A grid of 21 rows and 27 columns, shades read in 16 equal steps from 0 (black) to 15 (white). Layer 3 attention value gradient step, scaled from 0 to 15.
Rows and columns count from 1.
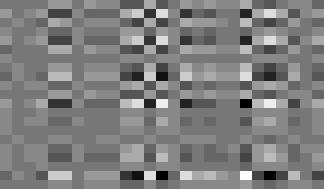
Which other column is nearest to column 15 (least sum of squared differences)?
1
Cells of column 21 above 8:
8
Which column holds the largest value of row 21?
21
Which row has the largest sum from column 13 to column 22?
20
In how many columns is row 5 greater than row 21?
12
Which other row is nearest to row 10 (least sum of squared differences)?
14
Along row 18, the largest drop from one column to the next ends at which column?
13
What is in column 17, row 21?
8
